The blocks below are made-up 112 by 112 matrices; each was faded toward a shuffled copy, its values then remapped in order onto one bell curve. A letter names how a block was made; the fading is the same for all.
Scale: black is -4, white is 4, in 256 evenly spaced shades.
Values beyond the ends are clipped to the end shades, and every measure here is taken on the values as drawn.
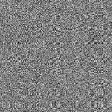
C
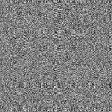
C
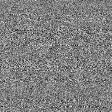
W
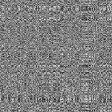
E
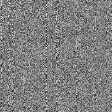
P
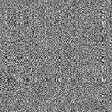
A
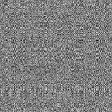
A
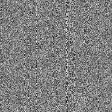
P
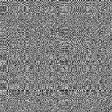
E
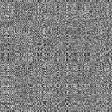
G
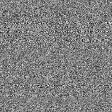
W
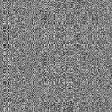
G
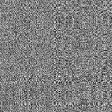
A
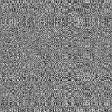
E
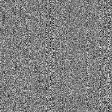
P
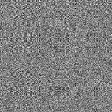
C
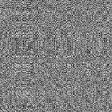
A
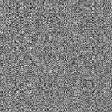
A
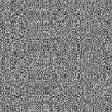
A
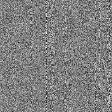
P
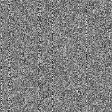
P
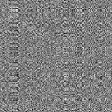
E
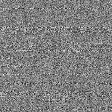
W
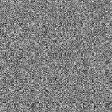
C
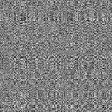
G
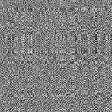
G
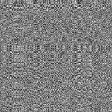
E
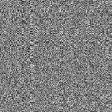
C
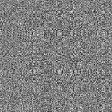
C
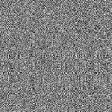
C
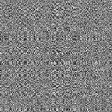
E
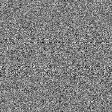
W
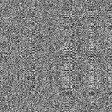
C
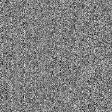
P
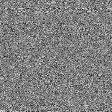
W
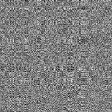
A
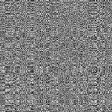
E
